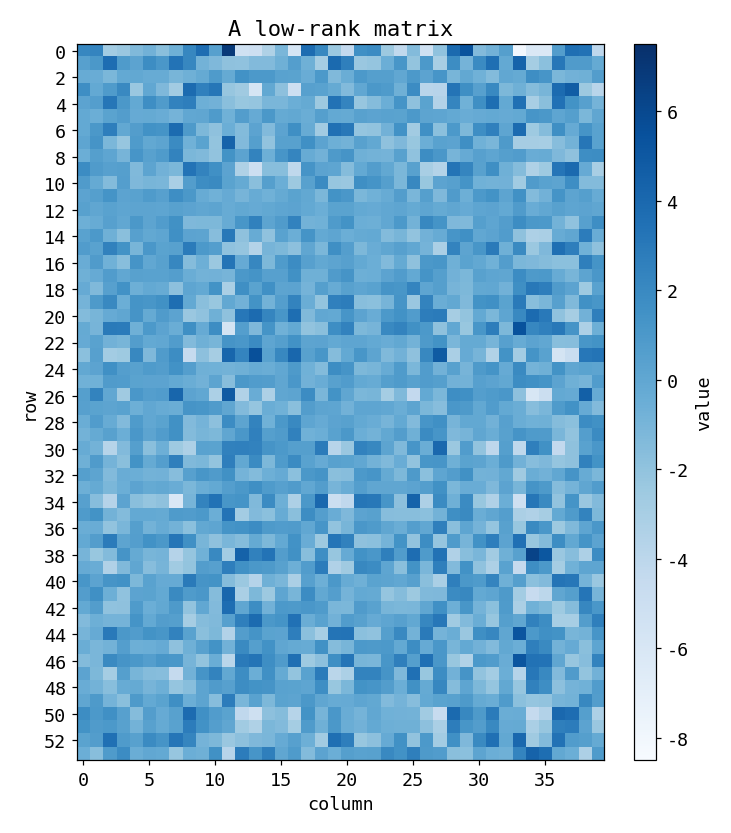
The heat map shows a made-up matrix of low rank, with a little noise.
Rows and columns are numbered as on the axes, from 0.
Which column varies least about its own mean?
32
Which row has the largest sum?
46
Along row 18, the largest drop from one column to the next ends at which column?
11
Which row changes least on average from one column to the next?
12
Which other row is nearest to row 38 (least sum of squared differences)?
53
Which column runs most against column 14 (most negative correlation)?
1
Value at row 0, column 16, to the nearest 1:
-6
